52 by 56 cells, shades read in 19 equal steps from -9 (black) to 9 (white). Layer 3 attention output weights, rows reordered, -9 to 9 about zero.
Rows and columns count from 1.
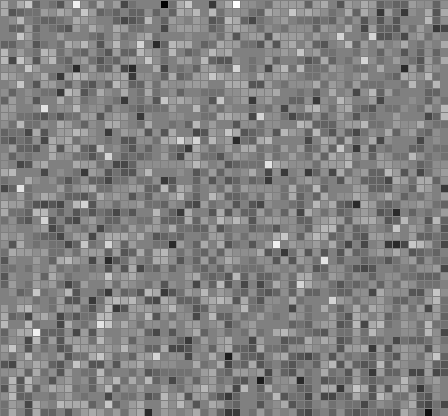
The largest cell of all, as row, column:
1, 30
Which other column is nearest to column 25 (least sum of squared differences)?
44
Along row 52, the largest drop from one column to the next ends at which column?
19
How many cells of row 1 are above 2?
11
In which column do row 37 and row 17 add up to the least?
14
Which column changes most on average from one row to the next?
10
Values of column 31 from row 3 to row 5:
-2 2 1
